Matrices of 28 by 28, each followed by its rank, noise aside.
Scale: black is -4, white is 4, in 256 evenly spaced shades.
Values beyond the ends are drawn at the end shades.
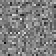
eight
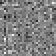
eight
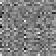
four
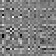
three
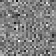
six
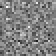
six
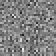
eight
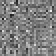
six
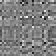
three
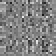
four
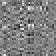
three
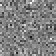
eight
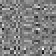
three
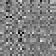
three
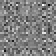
four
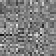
four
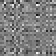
three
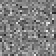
eight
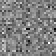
six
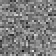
six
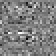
four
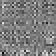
four
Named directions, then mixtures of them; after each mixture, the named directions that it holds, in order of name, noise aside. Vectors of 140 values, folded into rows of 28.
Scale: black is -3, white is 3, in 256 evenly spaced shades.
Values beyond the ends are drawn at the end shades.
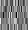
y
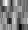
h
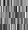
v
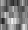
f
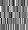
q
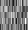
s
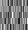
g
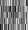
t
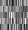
s, y.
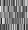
q, s, v.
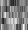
f.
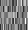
s, t.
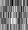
f, g, y.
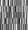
g, t, v.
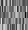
v.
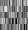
f, s.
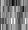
f, g, s.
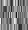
h, y.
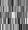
g, h, s.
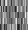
h, t, v.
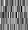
y.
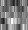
f.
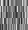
g, t, v.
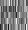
t, y.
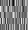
q, s.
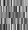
v.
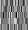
y.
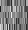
q, t.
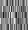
s, y.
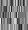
h, y.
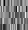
v.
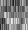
f, t.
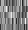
s.
